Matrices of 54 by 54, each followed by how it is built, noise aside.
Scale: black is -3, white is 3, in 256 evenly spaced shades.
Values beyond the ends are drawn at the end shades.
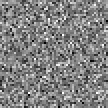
repeating columns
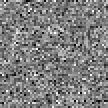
uneven rows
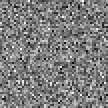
repeating columns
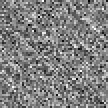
Toeplitz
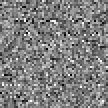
uneven rows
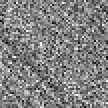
Toeplitz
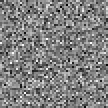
repeating columns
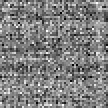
blocks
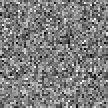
repeating columns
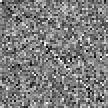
diagonal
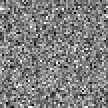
repeating columns
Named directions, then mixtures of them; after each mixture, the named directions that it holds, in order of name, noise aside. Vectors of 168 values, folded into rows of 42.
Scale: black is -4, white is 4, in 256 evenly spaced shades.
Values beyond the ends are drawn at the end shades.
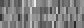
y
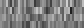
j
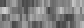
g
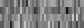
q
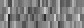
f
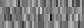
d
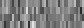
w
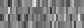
f, y.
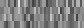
d, j, q.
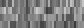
g, j, y.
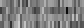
q.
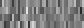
w.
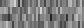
d, g.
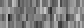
d, f, g.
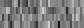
f, g, q.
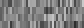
j, q, y.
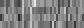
y.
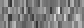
f, j.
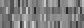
q, w.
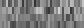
g, j.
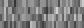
j, w, y.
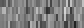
g, j, y.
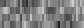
g, q.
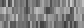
g, j, y.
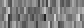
f.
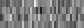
d, j, y.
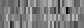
q, y.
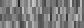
d, y.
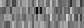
d, g, j.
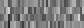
f, w.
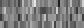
w, y.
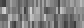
f, g, y.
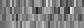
j.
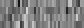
d, q, w.
